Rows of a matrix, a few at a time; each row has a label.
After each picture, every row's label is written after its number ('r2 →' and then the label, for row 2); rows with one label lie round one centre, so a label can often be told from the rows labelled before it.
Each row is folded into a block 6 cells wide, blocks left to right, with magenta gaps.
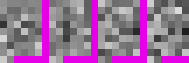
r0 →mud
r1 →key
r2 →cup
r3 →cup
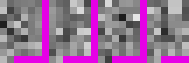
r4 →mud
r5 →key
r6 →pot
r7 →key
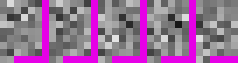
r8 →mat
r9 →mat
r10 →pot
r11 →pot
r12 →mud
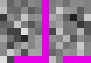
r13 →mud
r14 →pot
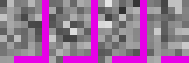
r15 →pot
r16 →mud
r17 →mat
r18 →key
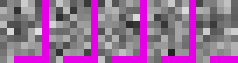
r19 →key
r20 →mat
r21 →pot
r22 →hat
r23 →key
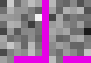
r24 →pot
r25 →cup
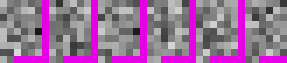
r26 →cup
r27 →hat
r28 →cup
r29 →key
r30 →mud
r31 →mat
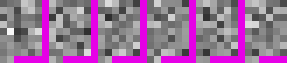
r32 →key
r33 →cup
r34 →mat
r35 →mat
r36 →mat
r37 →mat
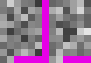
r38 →mat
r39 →key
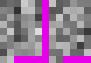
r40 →key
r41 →cup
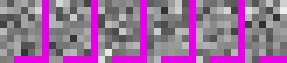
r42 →hat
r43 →mat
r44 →mud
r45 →key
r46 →cup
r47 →hat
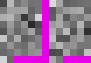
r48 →pot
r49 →cup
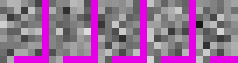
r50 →mat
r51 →key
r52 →mud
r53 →cup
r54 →mud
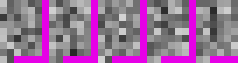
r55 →cup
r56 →hat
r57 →mud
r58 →key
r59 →key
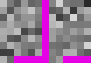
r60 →cup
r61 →mat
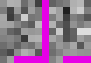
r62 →mat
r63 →key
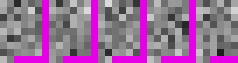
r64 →cup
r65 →hat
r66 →mat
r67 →pot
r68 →hat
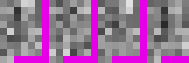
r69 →key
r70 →hat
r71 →key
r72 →key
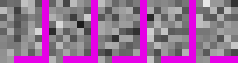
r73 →key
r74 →pot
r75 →cup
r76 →cup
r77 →mat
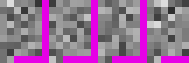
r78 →mat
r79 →pot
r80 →hat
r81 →mat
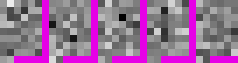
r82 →mat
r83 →mud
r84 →pot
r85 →key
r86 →cup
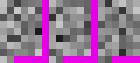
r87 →cup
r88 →cup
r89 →hat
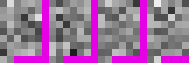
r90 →pot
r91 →hat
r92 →mat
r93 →mat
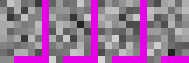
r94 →mat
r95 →pot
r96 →pot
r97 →hat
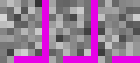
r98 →mat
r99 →cup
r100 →pot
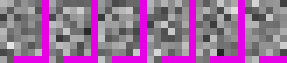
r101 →cup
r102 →cup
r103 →cup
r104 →mud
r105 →hat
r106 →mat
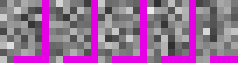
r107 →pot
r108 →mat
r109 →cup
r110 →hat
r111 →key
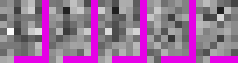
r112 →key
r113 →key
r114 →key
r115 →pot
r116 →mat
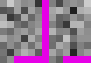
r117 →mat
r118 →hat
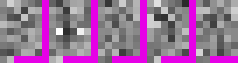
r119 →mat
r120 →key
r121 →hat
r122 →mat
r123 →hat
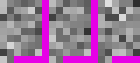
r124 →cup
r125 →cup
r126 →mat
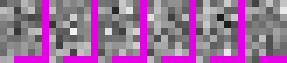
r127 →key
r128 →mud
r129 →key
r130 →pot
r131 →pot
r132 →hat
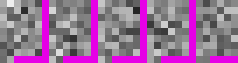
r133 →mat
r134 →mud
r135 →cup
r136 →mud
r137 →hat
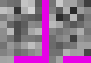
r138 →key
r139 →mat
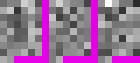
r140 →key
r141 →mat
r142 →mat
